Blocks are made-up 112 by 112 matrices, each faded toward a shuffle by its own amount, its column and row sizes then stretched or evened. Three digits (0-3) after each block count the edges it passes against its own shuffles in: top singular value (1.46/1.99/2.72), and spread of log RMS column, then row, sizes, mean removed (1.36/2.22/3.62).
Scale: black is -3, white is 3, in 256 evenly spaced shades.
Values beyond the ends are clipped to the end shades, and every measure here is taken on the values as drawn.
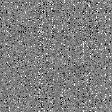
0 2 1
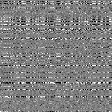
3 0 3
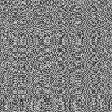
3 1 0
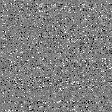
1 1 2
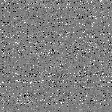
1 1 2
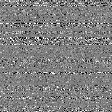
2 0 3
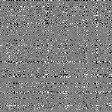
0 2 3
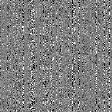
2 3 0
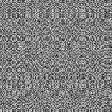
3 1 1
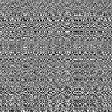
3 1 3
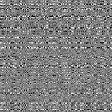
3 0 3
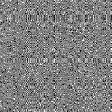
3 2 0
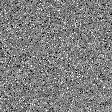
0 0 0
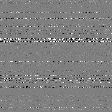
2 0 3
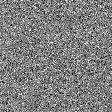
0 0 0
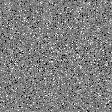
1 0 1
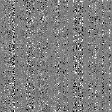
0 3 1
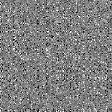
2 2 1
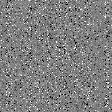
1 2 1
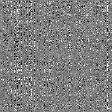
1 3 2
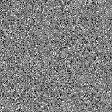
2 1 0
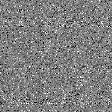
1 1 2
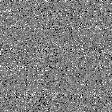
0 1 2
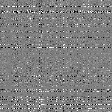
2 2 3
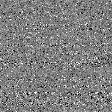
1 0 2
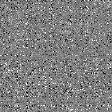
0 2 2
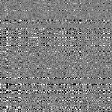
3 2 3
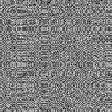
3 0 1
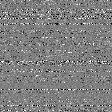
0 0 3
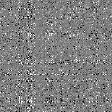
2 2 2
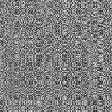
3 2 0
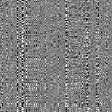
3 3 1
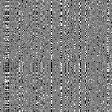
3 3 0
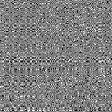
3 0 2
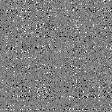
1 2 2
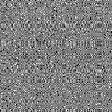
3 0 1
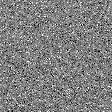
0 0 1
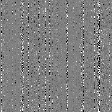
2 3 0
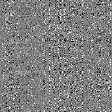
2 2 1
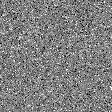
0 0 0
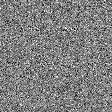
0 0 1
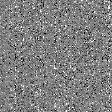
0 2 0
